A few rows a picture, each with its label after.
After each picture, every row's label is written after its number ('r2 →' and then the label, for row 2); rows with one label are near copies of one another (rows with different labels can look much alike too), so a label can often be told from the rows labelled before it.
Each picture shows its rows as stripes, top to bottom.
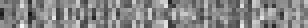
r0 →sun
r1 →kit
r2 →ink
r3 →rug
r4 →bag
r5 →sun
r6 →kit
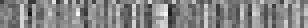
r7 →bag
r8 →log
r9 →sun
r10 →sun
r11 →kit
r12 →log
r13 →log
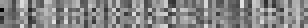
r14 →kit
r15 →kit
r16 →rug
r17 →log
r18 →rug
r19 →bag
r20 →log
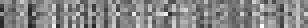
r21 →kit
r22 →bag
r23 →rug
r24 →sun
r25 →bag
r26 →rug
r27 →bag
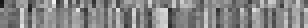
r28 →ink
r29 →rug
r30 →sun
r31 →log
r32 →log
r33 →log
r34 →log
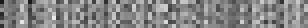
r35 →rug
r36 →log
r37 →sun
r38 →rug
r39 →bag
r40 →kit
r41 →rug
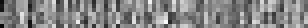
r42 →ink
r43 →rug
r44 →rug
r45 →kit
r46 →log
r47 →sun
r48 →rug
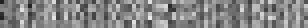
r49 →ink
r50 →sun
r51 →kit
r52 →bag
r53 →ink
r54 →log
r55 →log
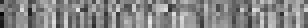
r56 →rug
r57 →log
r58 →sun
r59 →rug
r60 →ink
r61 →ink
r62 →ink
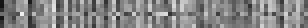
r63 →rug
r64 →ink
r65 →ink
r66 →log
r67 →rug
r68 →rug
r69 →bag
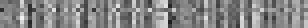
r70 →log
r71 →sun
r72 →bag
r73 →sun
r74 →kit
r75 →sun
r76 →sun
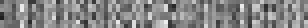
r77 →bag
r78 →kit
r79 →kit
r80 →ink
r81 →ink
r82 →sun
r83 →log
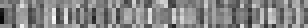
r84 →log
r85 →kit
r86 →ink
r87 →ink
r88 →ink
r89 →ink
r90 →kit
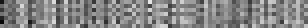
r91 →ink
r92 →log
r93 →ink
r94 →log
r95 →ink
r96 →rug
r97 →sun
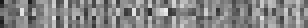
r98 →rug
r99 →ink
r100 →log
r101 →log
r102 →bag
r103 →rug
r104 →ink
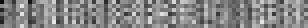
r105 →rug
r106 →kit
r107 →ink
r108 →log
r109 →ink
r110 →bag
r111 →kit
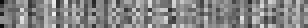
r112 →ink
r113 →bag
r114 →log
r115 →bag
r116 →kit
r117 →kit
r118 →ink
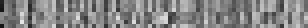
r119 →rug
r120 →rug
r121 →rug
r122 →kit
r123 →sun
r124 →log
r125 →rug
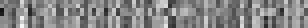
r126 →log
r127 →sun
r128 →rug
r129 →rug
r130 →kit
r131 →kit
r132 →kit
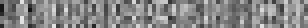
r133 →log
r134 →rug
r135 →rug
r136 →ink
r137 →log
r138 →kit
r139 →bag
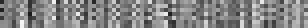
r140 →bag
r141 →sun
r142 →rug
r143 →sun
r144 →bag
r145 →kit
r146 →kit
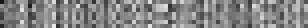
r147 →ink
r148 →sun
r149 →log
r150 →bag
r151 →bag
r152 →log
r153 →ink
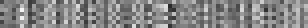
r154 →bag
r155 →sun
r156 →kit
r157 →bag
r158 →kit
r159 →bag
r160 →log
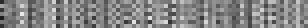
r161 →ink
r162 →kit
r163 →bag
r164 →kit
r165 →ink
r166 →log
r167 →ink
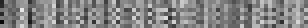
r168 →rug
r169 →ink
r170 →log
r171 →rug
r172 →sun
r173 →rug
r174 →kit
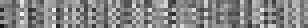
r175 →kit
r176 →log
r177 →bag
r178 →kit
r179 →bag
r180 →kit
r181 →ink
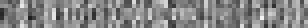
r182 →log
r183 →kit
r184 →ink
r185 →ink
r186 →bag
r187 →log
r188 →kit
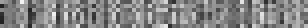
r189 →kit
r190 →ink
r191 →sun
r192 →bag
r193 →bag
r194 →rug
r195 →sun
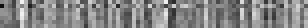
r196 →kit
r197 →rug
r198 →kit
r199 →kit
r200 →kit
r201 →log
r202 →log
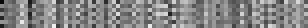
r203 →rug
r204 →sun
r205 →ink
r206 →sun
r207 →rug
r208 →kit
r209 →ink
